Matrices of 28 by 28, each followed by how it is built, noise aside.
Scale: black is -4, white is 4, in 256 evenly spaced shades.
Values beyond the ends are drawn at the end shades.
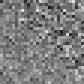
upper triangular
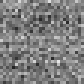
blocks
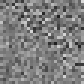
upper triangular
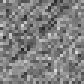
Hankel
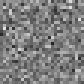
noise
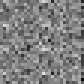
repeating rows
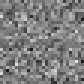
blocks
